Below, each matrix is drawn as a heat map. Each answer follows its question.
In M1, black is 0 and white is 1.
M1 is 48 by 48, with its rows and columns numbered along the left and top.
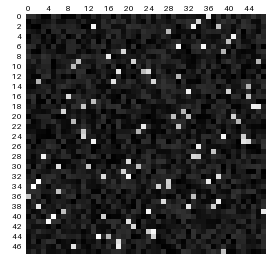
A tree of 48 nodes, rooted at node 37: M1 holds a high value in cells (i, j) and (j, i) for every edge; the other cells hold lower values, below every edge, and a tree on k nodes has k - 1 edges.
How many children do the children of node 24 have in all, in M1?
4
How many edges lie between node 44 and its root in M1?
5
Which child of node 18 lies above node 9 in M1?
46
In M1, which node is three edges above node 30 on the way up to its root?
11
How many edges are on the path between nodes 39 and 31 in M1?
3
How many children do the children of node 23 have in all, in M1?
1
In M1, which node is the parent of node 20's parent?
38
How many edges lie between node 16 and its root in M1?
6
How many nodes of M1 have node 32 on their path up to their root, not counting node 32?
7
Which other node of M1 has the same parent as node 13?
33
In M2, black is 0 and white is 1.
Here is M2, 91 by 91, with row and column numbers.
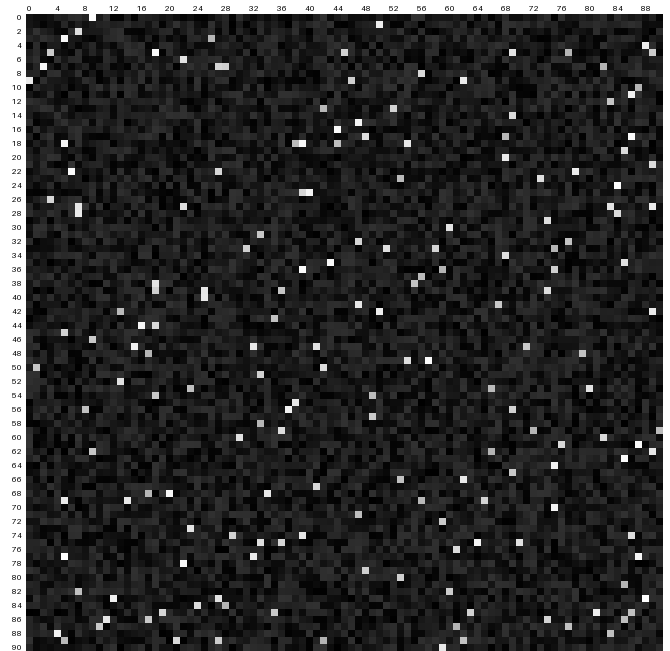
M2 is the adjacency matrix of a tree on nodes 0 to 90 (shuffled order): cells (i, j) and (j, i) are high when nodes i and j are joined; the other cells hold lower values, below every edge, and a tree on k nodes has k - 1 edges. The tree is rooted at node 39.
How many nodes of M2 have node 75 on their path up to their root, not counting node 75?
6
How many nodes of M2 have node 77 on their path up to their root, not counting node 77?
10
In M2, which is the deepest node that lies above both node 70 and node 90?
36
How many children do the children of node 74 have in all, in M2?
3
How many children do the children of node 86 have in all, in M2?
6
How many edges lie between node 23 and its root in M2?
7
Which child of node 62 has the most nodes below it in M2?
66
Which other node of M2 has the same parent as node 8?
37
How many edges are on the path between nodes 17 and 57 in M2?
7
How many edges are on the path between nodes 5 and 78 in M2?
4
